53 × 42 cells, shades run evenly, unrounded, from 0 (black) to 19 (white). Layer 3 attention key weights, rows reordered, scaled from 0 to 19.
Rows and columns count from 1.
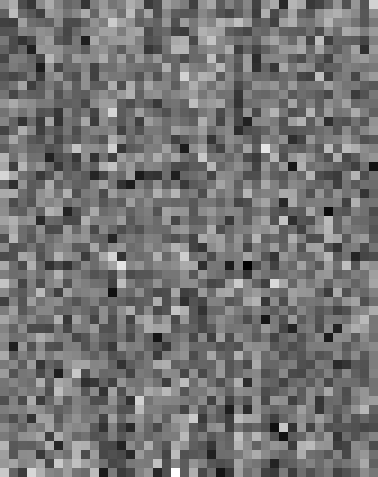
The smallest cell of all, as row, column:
30, 28
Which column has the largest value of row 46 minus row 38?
18
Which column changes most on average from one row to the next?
37
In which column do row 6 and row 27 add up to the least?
4
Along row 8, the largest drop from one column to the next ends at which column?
29
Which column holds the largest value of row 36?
41
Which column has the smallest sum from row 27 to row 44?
13
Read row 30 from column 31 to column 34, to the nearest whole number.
5 9 8 12
